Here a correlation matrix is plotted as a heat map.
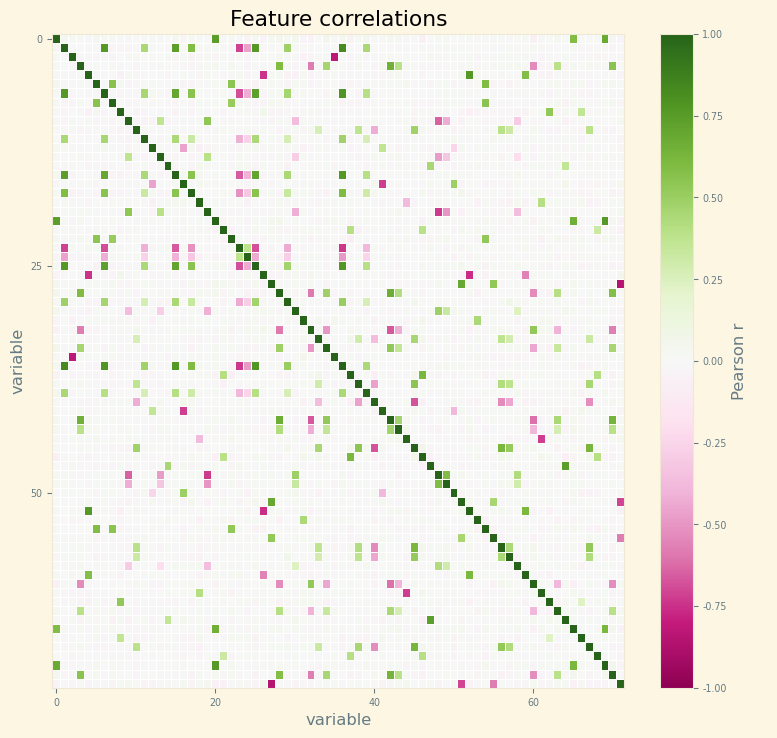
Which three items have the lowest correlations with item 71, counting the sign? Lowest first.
27, 51, 55
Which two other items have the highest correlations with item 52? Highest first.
4, 59
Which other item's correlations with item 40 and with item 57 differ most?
45
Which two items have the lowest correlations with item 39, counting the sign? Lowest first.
23, 24
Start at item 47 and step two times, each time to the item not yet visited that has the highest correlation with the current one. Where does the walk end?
14
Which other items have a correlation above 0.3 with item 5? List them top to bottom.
7, 22, 54
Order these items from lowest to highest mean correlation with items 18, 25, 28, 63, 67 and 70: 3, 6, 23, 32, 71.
32, 23, 71, 6, 3
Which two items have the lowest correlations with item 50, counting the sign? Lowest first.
41, 12
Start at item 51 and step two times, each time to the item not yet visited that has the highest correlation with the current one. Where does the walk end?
55
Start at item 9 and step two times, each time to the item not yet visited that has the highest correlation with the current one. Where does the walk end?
13
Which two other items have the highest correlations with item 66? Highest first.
8, 62
